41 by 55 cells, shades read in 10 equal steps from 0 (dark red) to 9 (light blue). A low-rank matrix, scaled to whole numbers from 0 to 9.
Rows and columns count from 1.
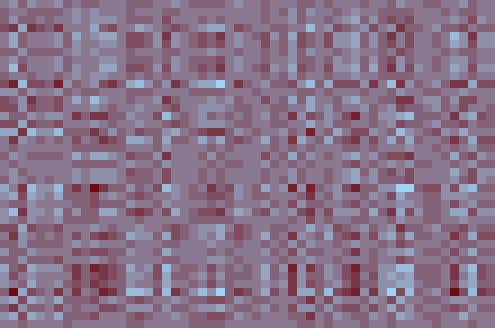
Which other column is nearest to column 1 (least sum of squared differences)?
4
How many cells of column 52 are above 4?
25
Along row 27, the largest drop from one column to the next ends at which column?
3
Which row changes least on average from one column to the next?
41
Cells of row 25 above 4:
33
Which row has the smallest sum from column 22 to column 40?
24
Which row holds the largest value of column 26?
13
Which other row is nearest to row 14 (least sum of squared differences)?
16
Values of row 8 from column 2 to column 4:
6 4 5
